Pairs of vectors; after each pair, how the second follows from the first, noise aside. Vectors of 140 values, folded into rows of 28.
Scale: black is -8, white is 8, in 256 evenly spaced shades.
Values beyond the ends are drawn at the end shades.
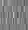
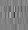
reversed, negated, partly zeroed.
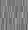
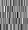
wrapped around, negated, scaled up.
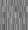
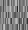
wrapped around, negated, scaled up.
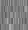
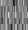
wrapped around, negated, scaled up.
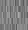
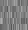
shuffled.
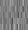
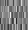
wrapped around, negated, scaled up.
